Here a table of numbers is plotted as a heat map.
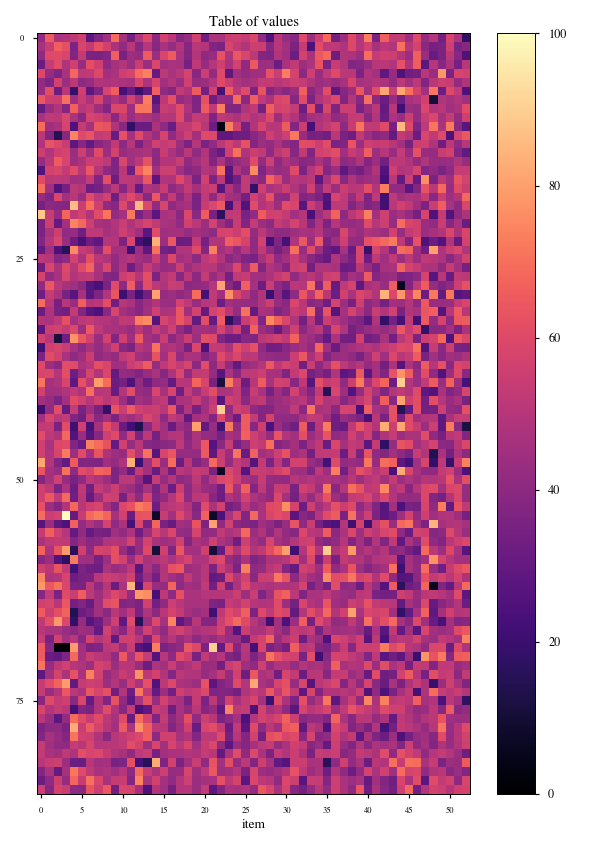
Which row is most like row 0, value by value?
75
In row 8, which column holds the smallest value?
44
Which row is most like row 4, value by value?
53
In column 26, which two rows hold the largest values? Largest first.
73, 15
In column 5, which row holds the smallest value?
23
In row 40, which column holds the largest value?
6
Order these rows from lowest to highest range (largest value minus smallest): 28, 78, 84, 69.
84, 78, 28, 69
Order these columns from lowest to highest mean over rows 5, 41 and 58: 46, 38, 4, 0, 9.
4, 46, 0, 9, 38
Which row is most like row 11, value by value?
34
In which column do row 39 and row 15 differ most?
22
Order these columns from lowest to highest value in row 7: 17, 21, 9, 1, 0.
21, 17, 9, 1, 0
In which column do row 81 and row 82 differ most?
14
